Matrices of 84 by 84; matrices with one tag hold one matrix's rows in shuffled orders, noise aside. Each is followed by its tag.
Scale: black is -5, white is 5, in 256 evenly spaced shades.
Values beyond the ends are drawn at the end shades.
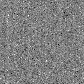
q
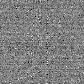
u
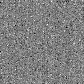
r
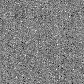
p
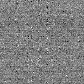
u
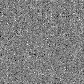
r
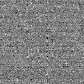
u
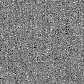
r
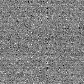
u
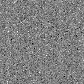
q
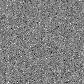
q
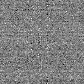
u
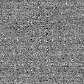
u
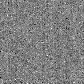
r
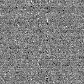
u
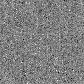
p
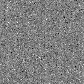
q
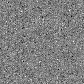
p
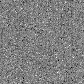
p
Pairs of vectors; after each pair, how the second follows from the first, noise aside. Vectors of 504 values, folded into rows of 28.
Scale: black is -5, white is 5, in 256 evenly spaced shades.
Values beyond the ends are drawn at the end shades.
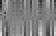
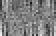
copied.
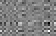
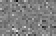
wrapped around, negated, partly zeroed.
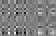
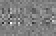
wrapped around, negated, partly zeroed.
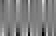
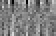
reversed.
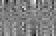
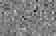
wrapped around, negated, partly zeroed.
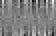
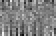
reversed.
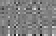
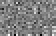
copied.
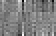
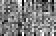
scaled up.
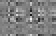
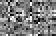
scaled up.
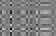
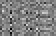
copied.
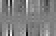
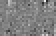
reversed, partly zeroed.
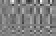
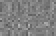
wrapped around, shrunk.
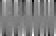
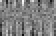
reversed.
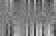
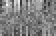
reversed.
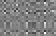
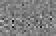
wrapped around, negated, partly zeroed.
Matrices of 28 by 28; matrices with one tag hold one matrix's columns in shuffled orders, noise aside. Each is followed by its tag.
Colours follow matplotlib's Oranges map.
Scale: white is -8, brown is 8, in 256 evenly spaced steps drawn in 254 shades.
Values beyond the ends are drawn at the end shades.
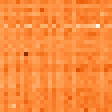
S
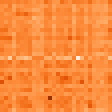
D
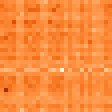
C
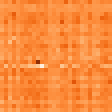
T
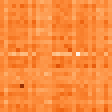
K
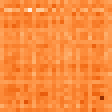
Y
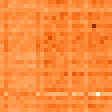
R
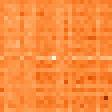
D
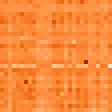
T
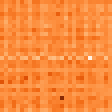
D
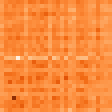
D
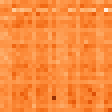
Y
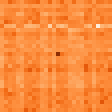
S
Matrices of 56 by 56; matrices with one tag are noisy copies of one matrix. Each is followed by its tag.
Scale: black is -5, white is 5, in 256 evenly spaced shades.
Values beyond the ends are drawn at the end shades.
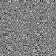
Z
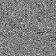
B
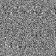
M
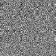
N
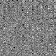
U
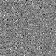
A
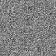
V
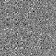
A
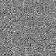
V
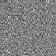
Z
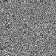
Z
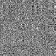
U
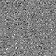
A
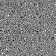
N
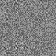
A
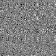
N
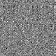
U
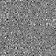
A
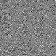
Z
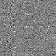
V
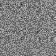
N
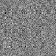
M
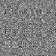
M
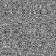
M
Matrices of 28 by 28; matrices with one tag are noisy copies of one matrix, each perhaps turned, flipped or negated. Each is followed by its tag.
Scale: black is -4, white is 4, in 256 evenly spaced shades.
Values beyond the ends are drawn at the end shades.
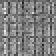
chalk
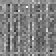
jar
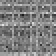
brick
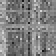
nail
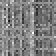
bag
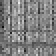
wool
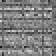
jar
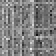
bag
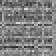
jar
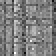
brick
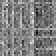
bag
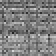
bag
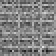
chalk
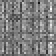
chalk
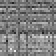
bag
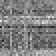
nail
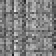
brick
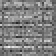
jar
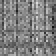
wool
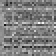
jar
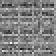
chalk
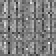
chalk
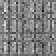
chalk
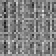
chalk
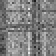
nail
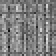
jar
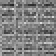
chalk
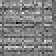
jar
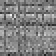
brick
